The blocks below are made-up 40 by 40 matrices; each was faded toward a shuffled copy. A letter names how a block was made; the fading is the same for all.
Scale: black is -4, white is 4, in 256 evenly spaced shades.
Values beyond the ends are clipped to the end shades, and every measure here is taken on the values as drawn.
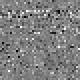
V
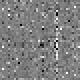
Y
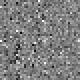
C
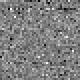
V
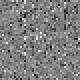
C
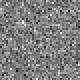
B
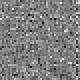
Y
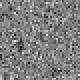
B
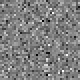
C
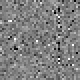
C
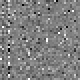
Y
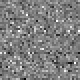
V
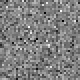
B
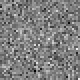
B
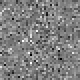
C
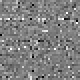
V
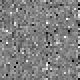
C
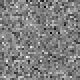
V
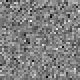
B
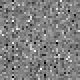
C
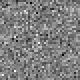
B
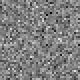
B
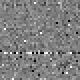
V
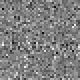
V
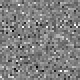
V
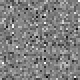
C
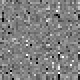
Y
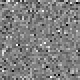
V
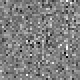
C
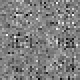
Y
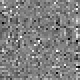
Y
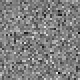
B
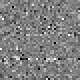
V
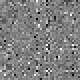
Y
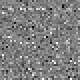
V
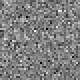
B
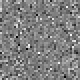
C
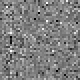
C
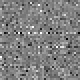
V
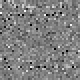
V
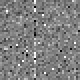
C
